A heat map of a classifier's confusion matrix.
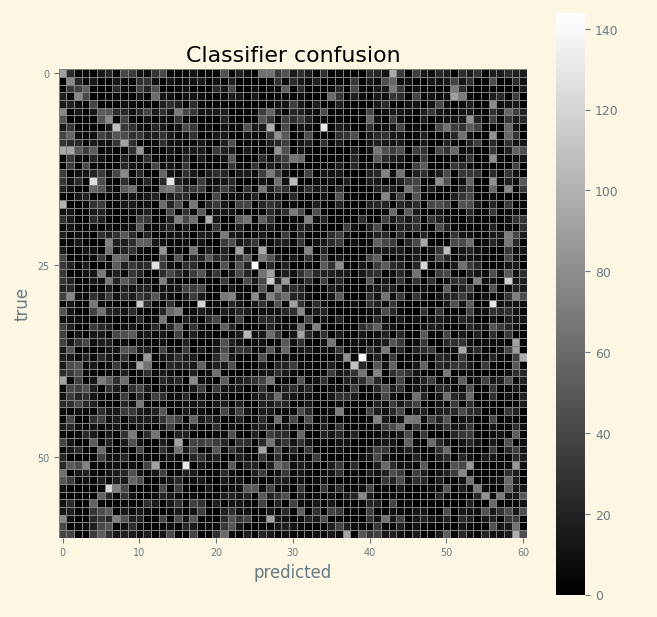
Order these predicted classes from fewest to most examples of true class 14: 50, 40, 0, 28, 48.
48, 40, 0, 50, 28
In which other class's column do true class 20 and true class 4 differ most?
56
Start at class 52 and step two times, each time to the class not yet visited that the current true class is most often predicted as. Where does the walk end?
43
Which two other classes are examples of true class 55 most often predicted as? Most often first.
39, 57
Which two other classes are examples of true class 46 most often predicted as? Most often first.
44, 43
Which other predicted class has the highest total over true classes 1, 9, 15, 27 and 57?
58
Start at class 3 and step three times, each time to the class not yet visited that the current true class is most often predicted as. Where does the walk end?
42
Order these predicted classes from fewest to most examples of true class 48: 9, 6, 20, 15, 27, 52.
52, 6, 20, 9, 27, 15
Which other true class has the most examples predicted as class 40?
6
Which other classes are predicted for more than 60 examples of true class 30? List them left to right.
4, 10, 18, 56
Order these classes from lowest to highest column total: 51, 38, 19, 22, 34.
19, 38, 34, 51, 22
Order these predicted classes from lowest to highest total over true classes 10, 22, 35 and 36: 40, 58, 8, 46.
40, 8, 46, 58
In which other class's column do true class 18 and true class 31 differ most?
15
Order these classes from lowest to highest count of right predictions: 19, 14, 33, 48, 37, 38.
48, 33, 37, 19, 38, 14
